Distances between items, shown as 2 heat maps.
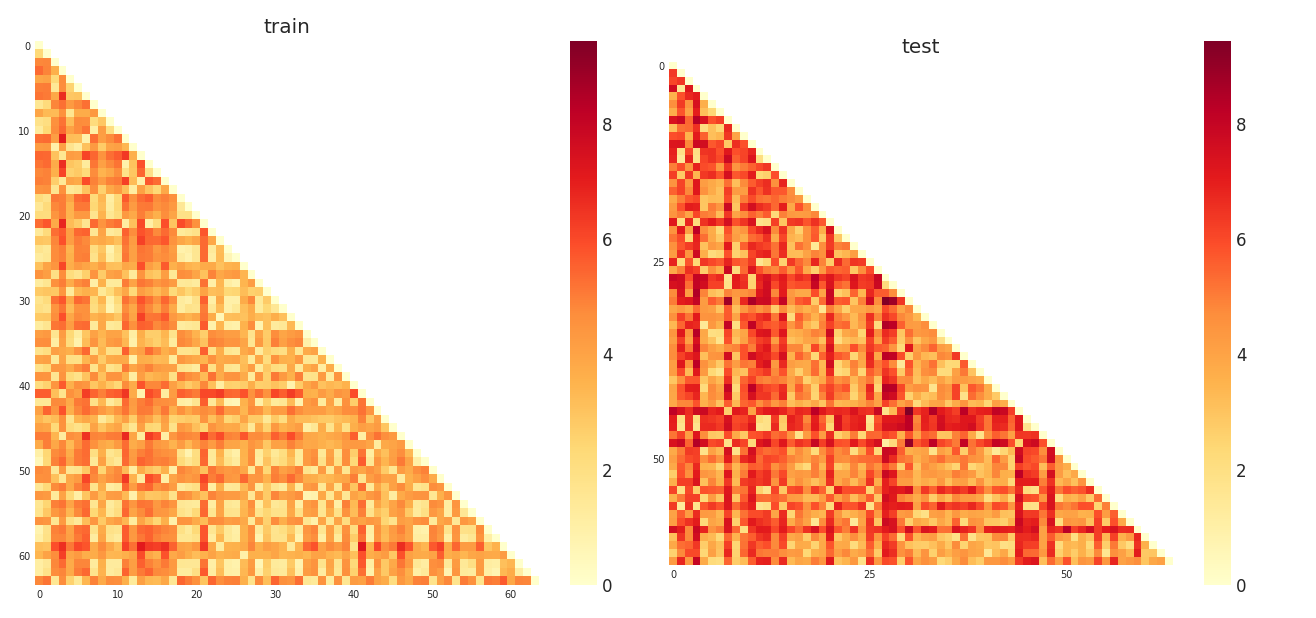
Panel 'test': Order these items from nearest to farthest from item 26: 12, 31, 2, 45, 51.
31, 51, 12, 45, 2
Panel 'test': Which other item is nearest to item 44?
27
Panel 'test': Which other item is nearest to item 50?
43
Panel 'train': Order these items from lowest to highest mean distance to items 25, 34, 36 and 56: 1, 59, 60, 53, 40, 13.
53, 1, 40, 60, 13, 59
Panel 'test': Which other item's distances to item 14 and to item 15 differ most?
32
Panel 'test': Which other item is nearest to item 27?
48
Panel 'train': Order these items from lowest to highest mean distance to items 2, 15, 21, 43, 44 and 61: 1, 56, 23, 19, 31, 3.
56, 31, 19, 1, 23, 3
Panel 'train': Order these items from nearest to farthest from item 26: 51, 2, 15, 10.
10, 15, 2, 51
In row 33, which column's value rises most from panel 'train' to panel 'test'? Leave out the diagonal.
28
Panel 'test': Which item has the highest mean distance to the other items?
44
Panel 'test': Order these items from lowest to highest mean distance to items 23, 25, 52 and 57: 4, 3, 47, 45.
4, 47, 45, 3
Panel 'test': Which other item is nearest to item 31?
19
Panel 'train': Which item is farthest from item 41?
59
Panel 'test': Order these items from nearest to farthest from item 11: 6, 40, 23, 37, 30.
40, 6, 23, 37, 30
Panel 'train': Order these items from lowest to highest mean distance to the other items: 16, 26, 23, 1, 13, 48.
48, 1, 26, 23, 16, 13
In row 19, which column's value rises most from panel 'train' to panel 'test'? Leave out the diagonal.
48
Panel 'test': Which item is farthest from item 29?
3
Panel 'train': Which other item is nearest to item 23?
32
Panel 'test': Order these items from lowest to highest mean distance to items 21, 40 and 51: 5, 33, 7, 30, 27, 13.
5, 33, 13, 30, 7, 27
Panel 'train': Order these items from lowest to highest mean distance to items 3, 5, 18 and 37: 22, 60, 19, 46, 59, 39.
39, 46, 19, 22, 60, 59
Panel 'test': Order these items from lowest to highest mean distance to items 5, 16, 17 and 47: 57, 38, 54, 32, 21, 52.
21, 38, 52, 57, 32, 54
